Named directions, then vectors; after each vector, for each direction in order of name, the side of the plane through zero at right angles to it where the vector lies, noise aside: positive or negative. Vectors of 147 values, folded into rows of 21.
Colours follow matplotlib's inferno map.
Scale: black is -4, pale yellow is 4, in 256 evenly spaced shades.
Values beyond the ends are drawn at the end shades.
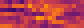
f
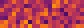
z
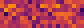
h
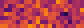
positive, negative, positive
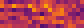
positive, positive, negative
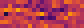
negative, positive, positive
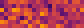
negative, negative, positive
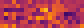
positive, negative, positive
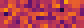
negative, positive, positive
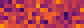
positive, negative, positive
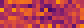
negative, negative, positive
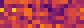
negative, negative, positive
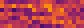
positive, positive, negative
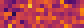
positive, negative, negative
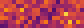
negative, positive, negative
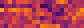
negative, negative, positive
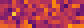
positive, positive, positive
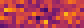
negative, positive, negative
